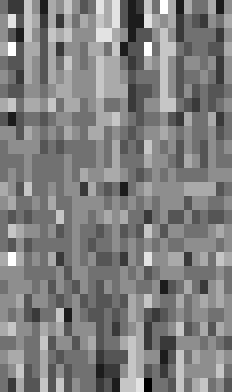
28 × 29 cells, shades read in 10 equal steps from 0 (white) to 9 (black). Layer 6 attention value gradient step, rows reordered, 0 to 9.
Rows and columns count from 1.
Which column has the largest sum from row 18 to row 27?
13
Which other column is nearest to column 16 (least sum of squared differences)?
8
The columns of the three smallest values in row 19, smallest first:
2, 19, 28
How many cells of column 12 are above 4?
13
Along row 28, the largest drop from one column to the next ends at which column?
16
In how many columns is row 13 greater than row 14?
13
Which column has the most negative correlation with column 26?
15
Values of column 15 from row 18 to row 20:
4 5 5
